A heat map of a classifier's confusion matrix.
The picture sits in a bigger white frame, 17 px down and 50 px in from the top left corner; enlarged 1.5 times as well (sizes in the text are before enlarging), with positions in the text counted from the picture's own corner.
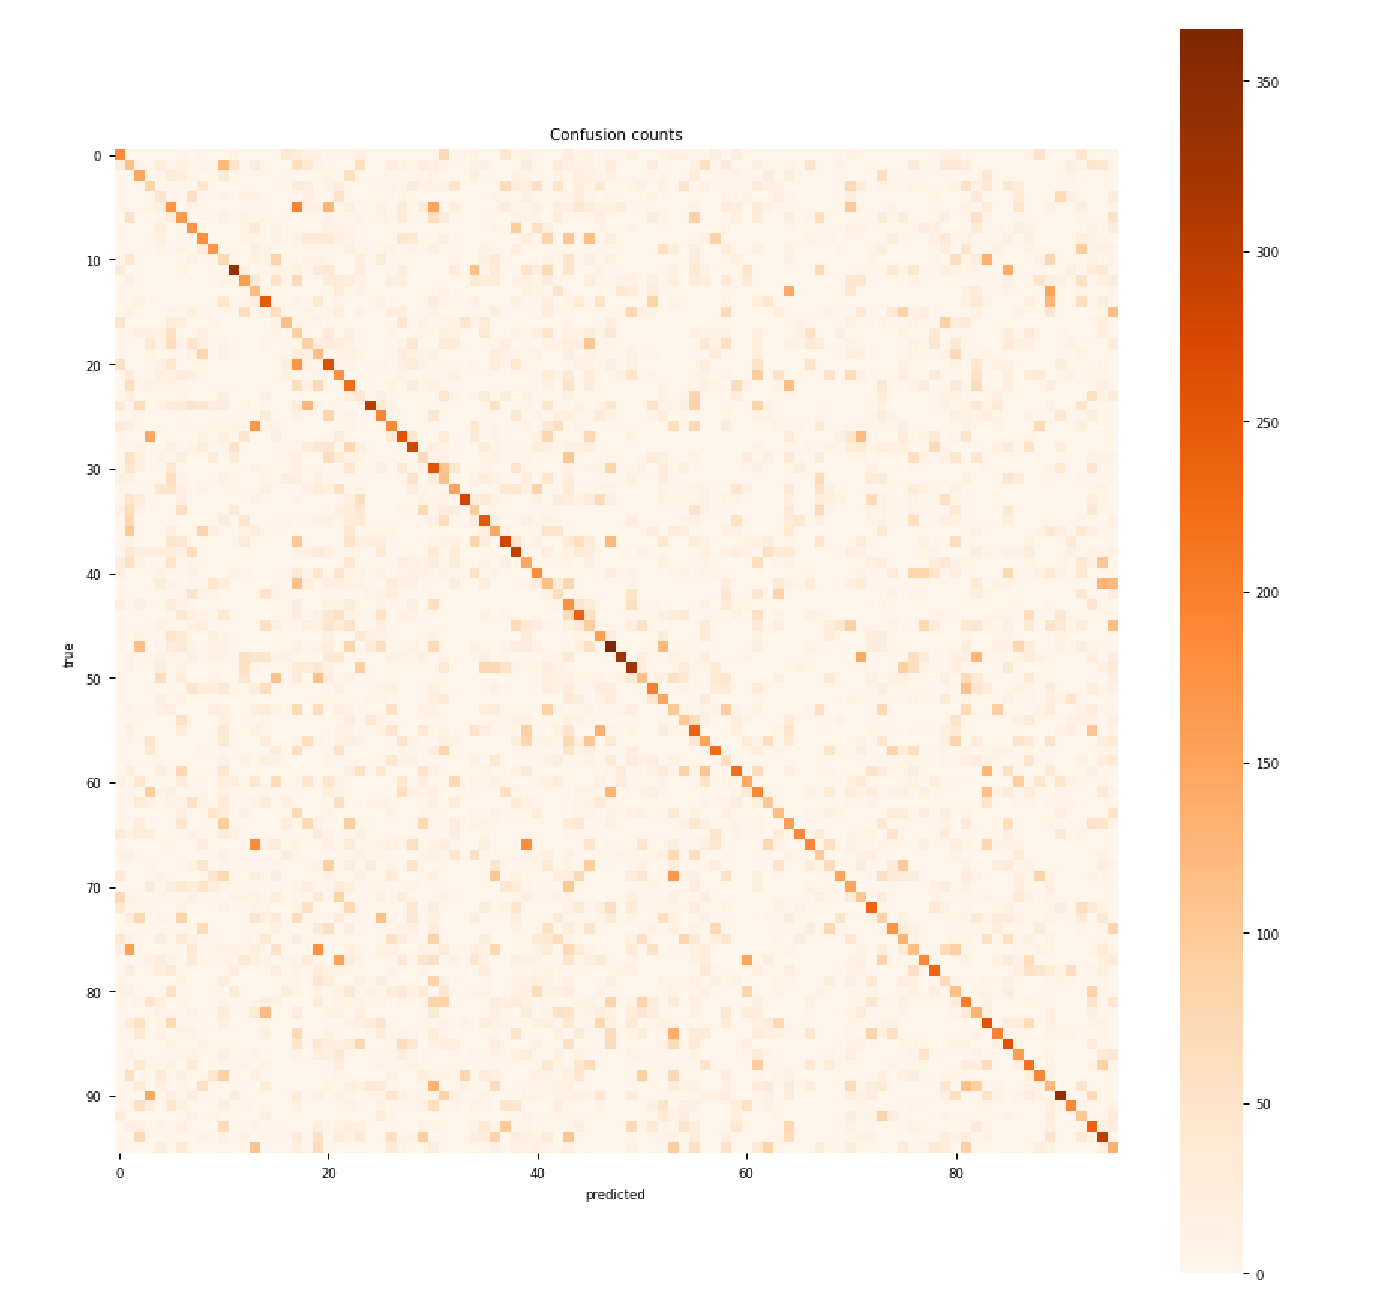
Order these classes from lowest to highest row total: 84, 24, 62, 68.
62, 68, 84, 24
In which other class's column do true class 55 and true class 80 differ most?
46
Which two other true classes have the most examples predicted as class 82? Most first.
48, 89
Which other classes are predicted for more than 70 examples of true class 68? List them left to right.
20, 45, 75
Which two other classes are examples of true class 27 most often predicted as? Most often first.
3, 71
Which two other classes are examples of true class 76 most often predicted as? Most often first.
19, 1
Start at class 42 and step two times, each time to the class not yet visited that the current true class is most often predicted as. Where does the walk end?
17
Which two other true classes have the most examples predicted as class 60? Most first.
77, 80
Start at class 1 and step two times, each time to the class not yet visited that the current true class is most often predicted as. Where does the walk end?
83
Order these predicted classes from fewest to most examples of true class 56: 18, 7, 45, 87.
7, 87, 18, 45
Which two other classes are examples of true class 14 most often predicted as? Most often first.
89, 51
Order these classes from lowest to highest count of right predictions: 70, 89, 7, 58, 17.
58, 17, 89, 70, 7
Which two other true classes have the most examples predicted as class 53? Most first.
69, 84
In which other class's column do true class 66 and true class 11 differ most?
13
